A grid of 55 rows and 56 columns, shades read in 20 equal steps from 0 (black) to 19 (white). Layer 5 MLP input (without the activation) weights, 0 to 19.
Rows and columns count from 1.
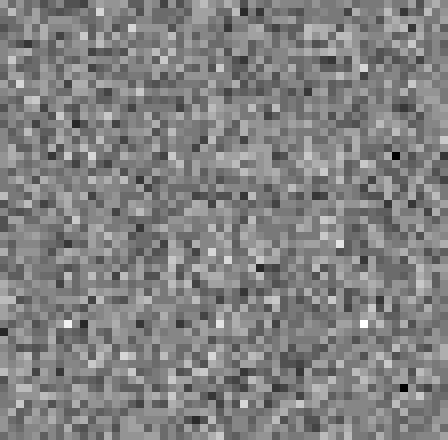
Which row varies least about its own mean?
3
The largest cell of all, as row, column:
41, 46
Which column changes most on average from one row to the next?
51
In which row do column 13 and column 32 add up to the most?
45
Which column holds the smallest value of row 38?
48
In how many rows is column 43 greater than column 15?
29
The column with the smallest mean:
38
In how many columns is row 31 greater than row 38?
26
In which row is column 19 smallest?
24
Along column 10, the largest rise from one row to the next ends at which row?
17
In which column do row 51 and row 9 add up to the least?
30
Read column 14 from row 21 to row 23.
5 9 13
